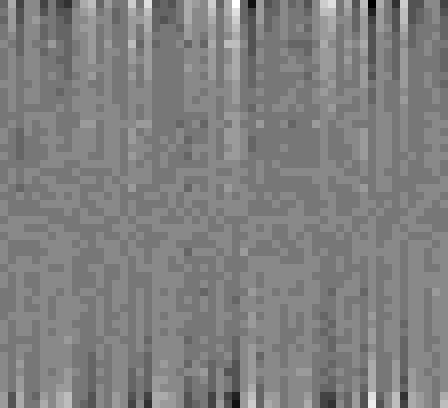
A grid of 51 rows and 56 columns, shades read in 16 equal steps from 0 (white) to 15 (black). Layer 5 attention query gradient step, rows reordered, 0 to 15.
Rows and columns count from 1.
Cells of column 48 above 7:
25
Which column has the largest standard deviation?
30
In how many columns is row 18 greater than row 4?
19
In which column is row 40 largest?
41
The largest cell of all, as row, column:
1, 47
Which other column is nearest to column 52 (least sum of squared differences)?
20
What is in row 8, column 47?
10
